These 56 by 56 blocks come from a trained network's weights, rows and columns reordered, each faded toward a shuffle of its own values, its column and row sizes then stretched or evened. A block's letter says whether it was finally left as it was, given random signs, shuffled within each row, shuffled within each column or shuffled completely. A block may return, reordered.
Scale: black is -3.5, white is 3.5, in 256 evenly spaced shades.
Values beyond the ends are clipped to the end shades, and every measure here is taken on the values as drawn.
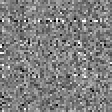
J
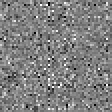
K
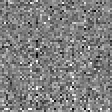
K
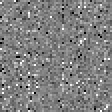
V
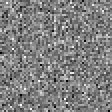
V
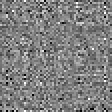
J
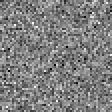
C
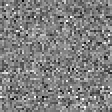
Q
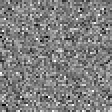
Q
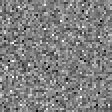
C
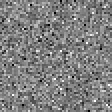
C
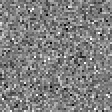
C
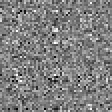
J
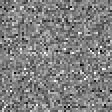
Q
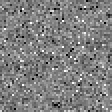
C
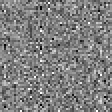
V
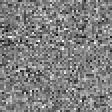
Q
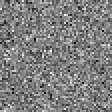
V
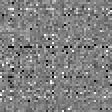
J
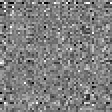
J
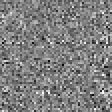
K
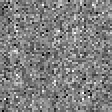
V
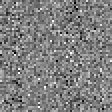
V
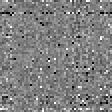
J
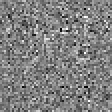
K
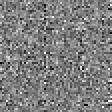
K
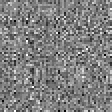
J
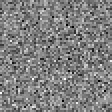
C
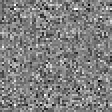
K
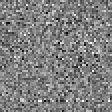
Q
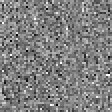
V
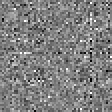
K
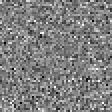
Q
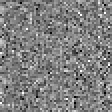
V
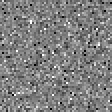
C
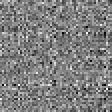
J
